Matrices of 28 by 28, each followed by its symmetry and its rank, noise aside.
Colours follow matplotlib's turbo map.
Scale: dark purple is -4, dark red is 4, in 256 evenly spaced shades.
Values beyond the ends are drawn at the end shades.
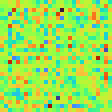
antisymmetric, rank six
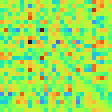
antisymmetric, rank four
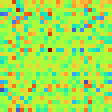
no symmetry, rank six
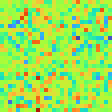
antisymmetric, rank eight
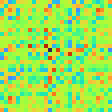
symmetric, rank four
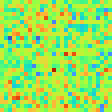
no symmetry, rank eight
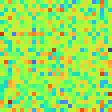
no symmetry, rank eight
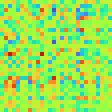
antisymmetric, rank four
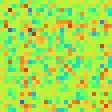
symmetric, rank six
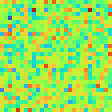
no symmetry, rank six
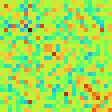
symmetric, rank six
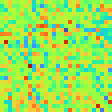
antisymmetric, rank eight
